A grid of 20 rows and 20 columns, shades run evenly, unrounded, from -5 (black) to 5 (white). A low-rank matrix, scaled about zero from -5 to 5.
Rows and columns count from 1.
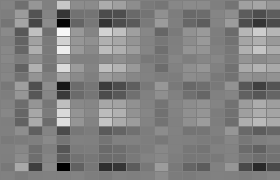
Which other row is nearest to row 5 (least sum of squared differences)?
13
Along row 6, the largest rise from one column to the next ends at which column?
5
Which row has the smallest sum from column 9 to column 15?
19
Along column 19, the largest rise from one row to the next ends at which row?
4
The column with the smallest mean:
2
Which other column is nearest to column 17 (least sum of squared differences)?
12
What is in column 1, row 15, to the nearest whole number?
0
